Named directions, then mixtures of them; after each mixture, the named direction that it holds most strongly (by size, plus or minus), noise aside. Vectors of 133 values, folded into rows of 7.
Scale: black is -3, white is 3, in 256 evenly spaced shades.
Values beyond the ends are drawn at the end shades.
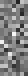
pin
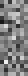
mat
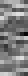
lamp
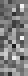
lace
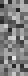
mat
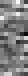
lamp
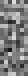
mat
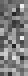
lace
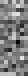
lamp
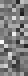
pin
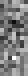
lace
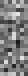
mat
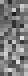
lace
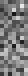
lace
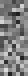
mat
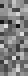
mat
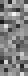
mat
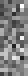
lace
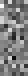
mat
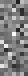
pin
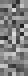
pin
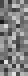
mat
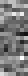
lamp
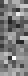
lamp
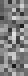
lace
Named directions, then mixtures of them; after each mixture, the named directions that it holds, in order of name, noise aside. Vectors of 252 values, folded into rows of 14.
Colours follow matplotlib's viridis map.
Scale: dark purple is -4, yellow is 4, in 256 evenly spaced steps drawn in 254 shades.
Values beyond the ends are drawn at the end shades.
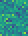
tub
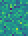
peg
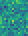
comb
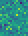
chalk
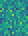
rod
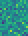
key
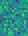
chalk, comb.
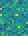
chalk, key, rod.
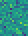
peg.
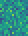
rod.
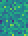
comb, peg.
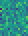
key, rod.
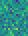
chalk, comb, rod.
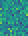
rod.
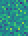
chalk, key.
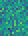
rod.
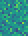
chalk, key, peg.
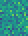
chalk, rod.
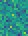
key, tub.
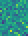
key.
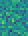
comb, key.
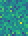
peg, rod.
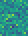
tub.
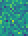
comb, peg.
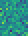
key.
